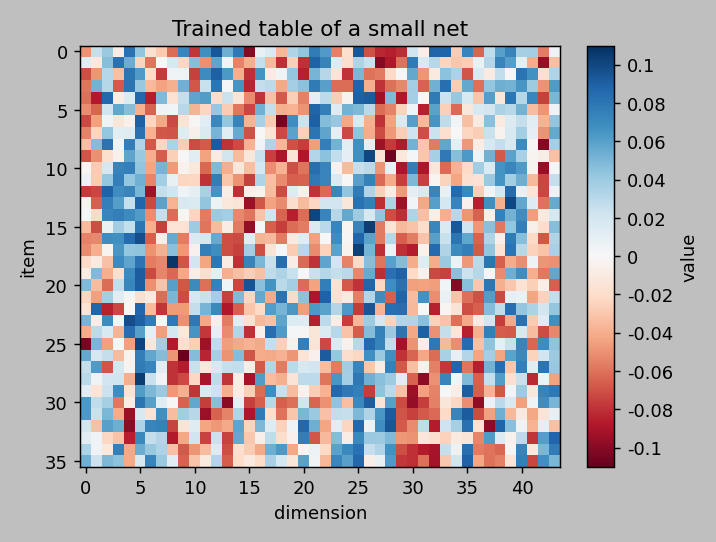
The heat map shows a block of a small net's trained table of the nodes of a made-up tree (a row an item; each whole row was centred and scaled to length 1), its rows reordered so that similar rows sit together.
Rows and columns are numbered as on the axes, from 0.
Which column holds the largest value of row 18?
8
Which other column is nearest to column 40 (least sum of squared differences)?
43
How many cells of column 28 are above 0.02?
19
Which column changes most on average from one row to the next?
35
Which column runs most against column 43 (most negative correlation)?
16
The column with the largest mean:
5
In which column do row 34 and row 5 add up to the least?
31
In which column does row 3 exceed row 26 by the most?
9
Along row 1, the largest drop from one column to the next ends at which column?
27
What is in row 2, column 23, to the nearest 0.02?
-0.02
